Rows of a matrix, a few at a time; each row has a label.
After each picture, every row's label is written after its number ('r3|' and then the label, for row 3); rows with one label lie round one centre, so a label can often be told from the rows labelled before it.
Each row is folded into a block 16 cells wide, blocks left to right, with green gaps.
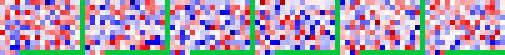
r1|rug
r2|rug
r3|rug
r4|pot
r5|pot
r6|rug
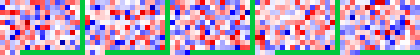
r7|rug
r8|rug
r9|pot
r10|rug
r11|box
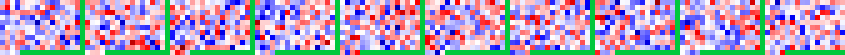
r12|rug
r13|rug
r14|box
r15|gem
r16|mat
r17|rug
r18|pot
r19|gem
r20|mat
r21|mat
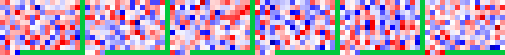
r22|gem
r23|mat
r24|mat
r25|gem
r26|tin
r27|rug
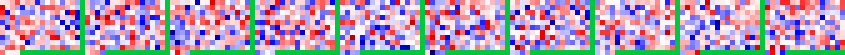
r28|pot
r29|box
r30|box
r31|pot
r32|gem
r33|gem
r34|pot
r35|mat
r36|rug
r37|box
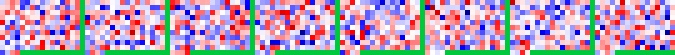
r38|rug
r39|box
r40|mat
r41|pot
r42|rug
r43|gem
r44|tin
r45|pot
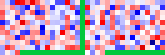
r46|pot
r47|rug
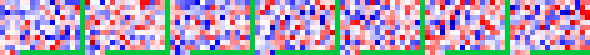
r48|gem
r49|gem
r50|gem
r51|rug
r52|mat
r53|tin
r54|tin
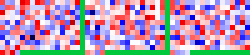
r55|box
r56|mat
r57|pot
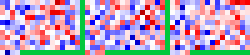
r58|pot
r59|mat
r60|mat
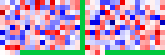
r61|box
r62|tin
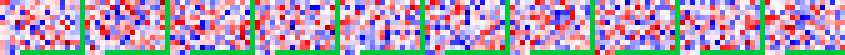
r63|gem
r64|box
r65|gem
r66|gem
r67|gem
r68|pot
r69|pot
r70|gem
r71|gem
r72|gem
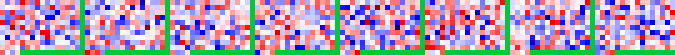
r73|tin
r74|mat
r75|tin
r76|pot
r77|mat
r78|box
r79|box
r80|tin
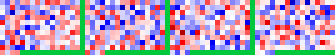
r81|tin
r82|tin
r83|tin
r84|gem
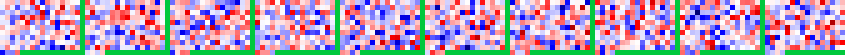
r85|mat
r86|mat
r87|rug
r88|box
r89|rug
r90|mat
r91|mat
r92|gem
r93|mat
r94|gem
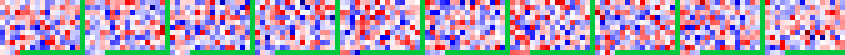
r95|rug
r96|box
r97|rug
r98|rug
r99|box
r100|pot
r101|tin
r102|tin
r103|box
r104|gem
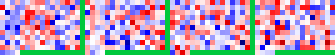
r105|pot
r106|mat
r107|box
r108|gem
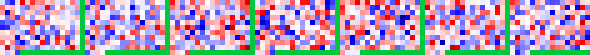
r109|pot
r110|rug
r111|mat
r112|tin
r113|box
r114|mat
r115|gem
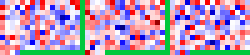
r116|box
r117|gem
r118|tin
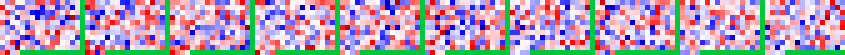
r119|box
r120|mat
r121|box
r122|mat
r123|mat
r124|mat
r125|box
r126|mat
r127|gem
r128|rug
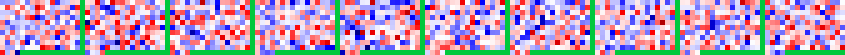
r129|box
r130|pot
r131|mat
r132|gem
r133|rug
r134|box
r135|rug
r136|rug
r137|gem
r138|gem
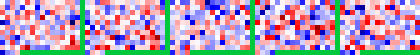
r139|pot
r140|pot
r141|mat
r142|gem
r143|pot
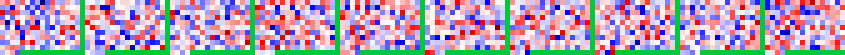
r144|tin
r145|rug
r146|gem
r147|pot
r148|tin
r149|box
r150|gem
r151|mat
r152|mat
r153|tin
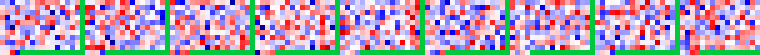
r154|box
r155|box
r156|gem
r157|pot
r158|gem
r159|rug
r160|tin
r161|box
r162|tin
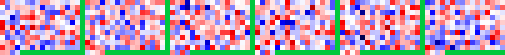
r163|tin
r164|mat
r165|gem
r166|tin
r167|mat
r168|rug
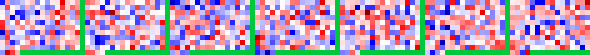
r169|mat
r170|rug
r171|box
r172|rug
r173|rug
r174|pot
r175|rug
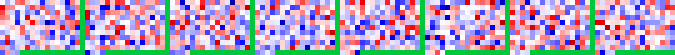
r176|gem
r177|pot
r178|rug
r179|tin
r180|tin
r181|rug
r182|gem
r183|gem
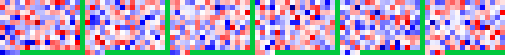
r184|pot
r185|tin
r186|mat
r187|rug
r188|pot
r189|mat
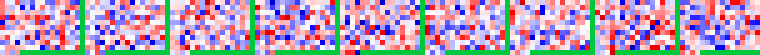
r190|pot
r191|rug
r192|box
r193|mat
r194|tin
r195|tin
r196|box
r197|mat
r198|mat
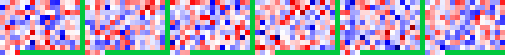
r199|rug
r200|pot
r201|tin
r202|box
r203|box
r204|mat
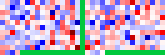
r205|mat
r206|tin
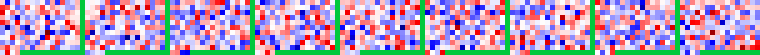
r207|box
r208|box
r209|box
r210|mat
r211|rug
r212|mat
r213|mat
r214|mat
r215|pot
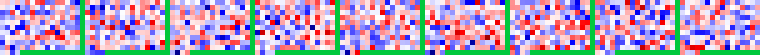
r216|pot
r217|gem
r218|gem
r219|mat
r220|mat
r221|pot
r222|gem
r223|gem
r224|box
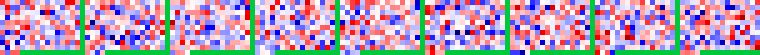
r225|gem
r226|tin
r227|tin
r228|tin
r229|pot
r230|box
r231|pot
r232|tin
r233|mat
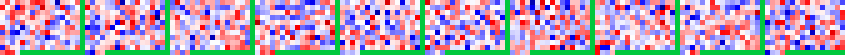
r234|box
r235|pot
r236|mat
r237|rug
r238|tin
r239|gem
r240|rug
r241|gem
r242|mat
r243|pot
